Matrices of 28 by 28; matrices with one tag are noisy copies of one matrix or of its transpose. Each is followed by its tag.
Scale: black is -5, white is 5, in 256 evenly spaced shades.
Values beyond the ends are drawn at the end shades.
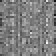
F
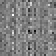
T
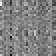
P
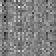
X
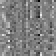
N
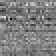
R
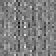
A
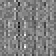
A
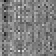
X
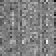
F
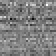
R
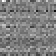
P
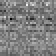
R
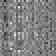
X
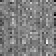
F
